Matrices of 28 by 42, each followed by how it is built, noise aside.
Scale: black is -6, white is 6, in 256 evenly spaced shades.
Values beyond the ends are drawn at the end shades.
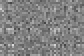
low rank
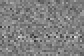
uneven rows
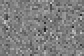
uneven columns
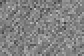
Hankel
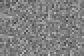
repeating rows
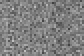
repeating rows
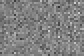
uneven columns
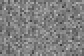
repeating rows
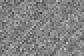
Hankel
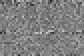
uneven rows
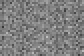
repeating rows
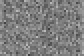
repeating rows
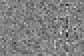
uneven columns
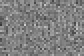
low rank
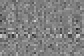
low rank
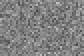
repeating rows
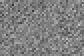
Hankel
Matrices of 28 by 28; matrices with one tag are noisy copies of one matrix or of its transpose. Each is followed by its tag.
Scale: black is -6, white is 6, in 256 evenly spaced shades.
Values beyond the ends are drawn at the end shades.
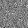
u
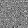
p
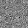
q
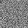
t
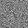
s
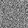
t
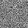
t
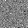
u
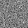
u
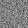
p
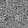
q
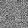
q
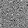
t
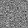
s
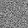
s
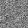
q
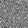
t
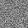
u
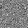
u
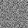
t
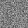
p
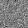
u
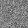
s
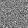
p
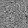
s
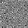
t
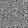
p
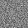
u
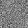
p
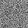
t
